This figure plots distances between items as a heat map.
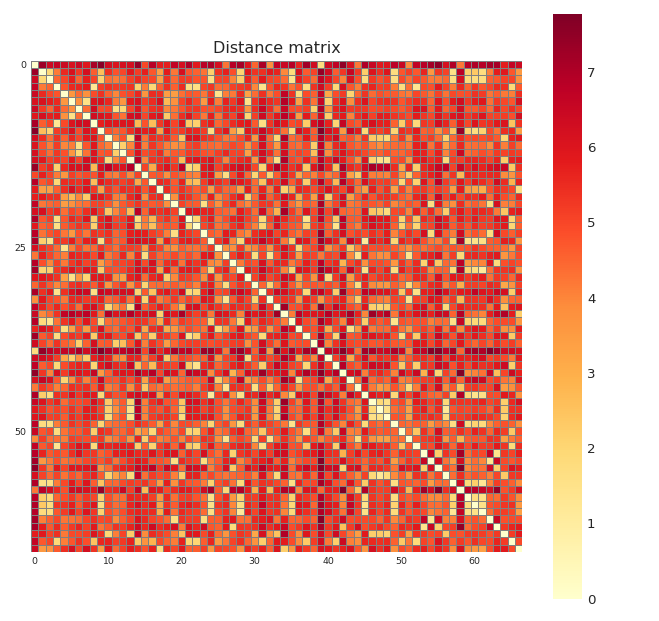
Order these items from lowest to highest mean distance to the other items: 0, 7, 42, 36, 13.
36, 13, 7, 42, 0
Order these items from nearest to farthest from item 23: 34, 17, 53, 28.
28, 17, 34, 53
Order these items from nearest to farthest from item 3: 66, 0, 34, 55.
66, 34, 55, 0
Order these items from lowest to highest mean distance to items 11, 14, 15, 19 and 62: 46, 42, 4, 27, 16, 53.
4, 16, 46, 27, 53, 42
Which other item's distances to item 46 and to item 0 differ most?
39
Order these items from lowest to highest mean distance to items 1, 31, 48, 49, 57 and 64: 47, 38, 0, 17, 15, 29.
47, 17, 15, 38, 29, 0
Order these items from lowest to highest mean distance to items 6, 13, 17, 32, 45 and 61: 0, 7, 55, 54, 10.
10, 54, 55, 7, 0
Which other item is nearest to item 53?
63
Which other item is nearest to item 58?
26
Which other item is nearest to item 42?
55
